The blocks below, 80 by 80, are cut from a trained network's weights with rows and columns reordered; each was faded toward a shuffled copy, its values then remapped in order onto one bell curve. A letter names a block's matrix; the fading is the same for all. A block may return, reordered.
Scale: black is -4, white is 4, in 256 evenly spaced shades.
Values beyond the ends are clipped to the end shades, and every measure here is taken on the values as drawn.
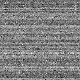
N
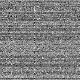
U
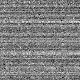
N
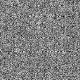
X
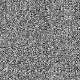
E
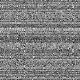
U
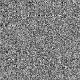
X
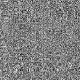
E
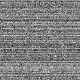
N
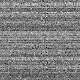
N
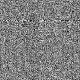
E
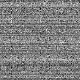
U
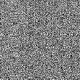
X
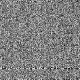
E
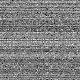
N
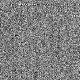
X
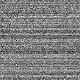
N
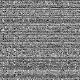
U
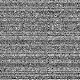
N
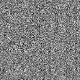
E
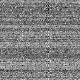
U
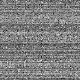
U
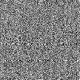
X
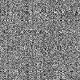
E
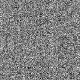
X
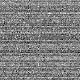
N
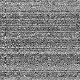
N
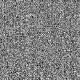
X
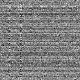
N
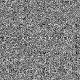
X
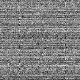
N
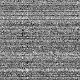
N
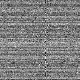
N
